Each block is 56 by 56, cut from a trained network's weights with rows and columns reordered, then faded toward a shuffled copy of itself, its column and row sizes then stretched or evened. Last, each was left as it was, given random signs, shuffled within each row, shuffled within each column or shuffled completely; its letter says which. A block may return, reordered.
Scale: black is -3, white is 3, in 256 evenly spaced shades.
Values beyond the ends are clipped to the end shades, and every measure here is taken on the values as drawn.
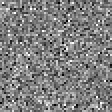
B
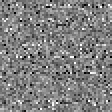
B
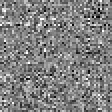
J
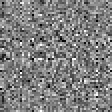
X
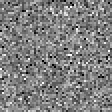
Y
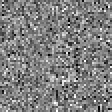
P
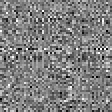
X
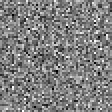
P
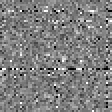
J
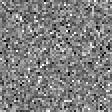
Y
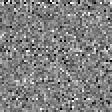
B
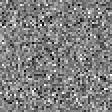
B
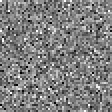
Y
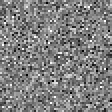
Y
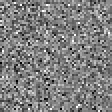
P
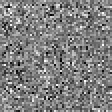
J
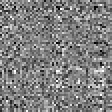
X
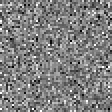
P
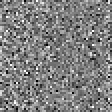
P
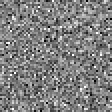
Y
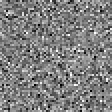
B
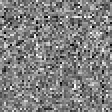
J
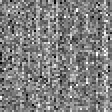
P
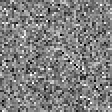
Y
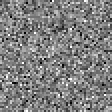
Y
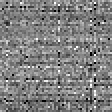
X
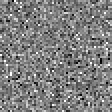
Y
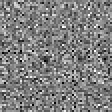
X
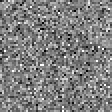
Y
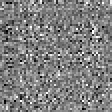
X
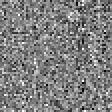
P
